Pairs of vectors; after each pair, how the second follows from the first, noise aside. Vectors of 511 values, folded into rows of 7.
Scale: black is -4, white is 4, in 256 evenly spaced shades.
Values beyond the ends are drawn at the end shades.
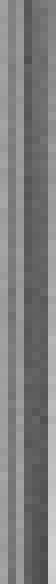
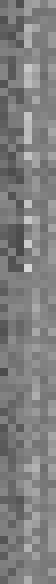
wrapped around, partly zeroed.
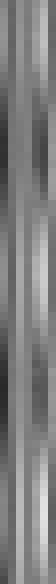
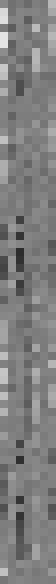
wrapped around, partly zeroed.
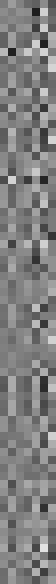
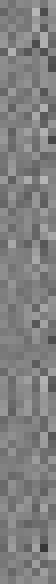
negated, shrunk.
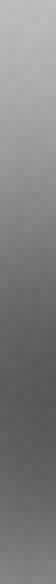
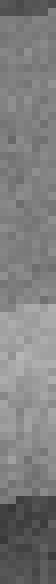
wrapped around, negated, partly zeroed.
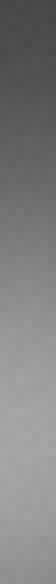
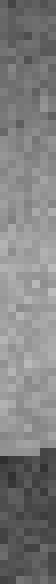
wrapped around.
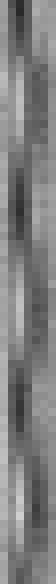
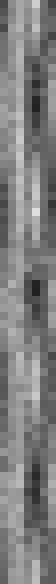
wrapped around.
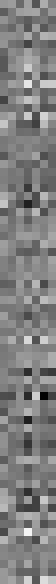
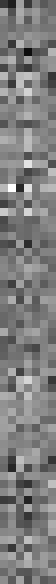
reversed, negated.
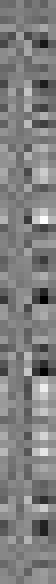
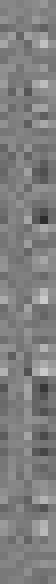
negated, shrunk.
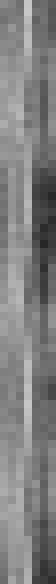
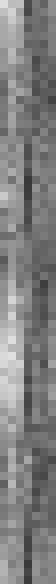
reversed, negated.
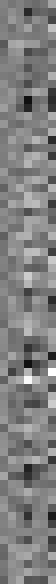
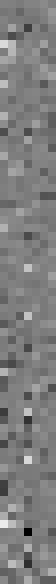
wrapped around, negated, partly zeroed.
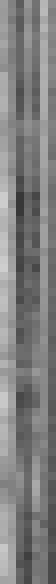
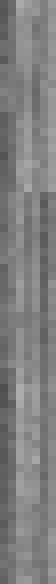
wrapped around, negated, shrunk.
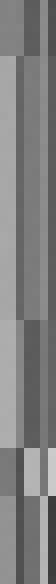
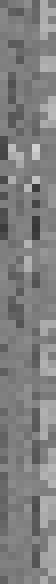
wrapped around, partly zeroed.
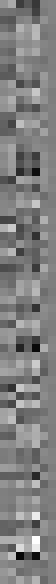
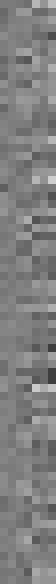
wrapped around, negated, shrunk.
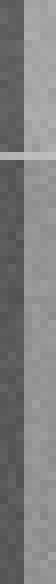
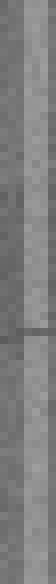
wrapped around, negated, shrunk.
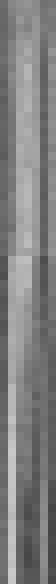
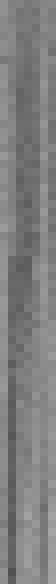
negated, shrunk.
